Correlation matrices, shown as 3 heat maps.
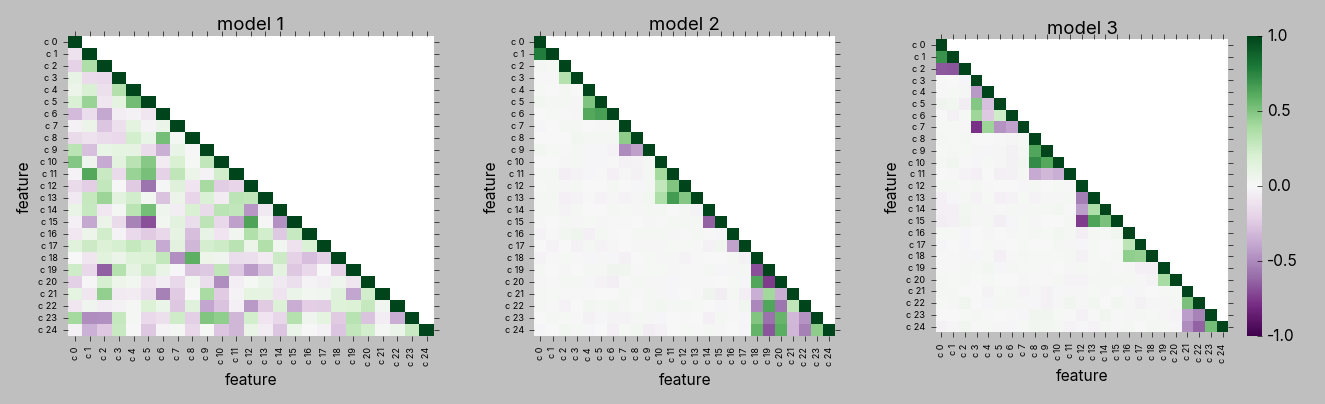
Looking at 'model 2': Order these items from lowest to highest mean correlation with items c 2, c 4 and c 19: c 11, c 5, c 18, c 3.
c 18, c 11, c 3, c 5
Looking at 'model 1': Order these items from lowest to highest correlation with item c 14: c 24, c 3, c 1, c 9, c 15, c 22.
c 15, c 24, c 9, c 3, c 22, c 1
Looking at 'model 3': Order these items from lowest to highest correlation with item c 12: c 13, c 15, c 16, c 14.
c 15, c 13, c 14, c 16
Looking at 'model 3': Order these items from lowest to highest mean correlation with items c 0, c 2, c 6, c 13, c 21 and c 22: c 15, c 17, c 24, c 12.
c 24, c 12, c 17, c 15
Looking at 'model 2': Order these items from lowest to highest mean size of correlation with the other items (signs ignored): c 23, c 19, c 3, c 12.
c 3, c 12, c 23, c 19
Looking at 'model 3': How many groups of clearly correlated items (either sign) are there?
7
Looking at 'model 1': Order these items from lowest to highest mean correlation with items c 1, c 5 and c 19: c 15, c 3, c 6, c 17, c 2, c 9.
c 15, c 9, c 2, c 6, c 3, c 17
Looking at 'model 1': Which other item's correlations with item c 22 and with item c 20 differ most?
c 12
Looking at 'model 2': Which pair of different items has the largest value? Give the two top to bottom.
c 0, c 1
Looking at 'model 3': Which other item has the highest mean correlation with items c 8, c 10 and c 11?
c 9
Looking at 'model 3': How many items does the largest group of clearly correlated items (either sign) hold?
5
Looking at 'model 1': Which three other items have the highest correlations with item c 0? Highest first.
c 10, c 23, c 9
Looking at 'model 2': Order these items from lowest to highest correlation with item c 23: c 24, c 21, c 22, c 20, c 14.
c 22, c 21, c 14, c 24, c 20
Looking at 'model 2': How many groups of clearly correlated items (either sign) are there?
8
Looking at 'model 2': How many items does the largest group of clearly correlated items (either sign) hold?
7
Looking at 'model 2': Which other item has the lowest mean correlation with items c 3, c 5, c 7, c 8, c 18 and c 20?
c 19
